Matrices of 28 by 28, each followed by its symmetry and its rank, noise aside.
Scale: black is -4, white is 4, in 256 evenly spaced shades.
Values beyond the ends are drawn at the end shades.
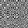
symmetric, rank two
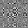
antisymmetric, rank two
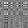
no symmetry, rank one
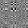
no symmetry, rank one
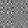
antisymmetric, rank two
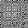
symmetric, rank three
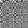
symmetric, rank two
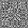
symmetric, rank three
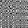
no symmetry, rank three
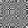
symmetric, rank two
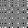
symmetric, rank one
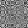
antisymmetric, rank two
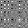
symmetric, rank one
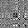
symmetric, rank two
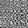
no symmetry, rank three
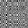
no symmetry, rank one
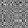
no symmetry, rank two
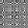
symmetric, rank two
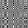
no symmetry, rank one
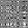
no symmetry, rank two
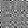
antisymmetric, rank two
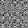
no symmetry, rank three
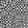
symmetric, rank three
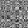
antisymmetric, rank two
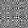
antisymmetric, rank two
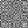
symmetric, rank three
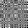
symmetric, rank two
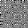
symmetric, rank three
